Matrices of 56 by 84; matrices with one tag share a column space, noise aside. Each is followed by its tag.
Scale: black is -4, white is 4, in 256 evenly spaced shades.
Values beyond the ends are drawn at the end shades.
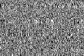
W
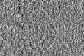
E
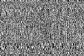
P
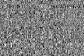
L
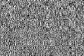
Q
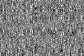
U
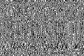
P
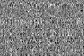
W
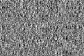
E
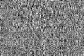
Q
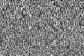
Q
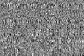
W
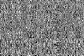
L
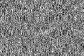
U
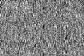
E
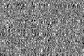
W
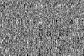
W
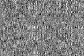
E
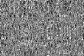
E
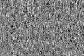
E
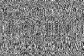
P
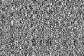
Q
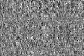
E
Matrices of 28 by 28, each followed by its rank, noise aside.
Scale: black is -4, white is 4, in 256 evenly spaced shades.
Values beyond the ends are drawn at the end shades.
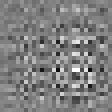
two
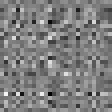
three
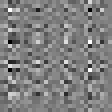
two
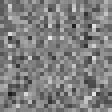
six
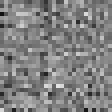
six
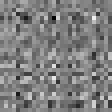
three
